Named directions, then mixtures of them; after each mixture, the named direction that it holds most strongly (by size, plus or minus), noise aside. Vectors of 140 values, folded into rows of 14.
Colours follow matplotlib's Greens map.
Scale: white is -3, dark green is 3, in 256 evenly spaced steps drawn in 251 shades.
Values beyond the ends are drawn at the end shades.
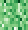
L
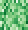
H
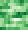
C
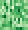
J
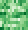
C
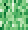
H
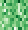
L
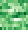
C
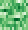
C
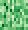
J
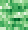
C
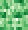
C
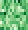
H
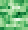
C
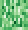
J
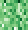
L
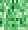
H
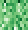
L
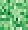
J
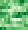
C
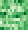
C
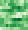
C
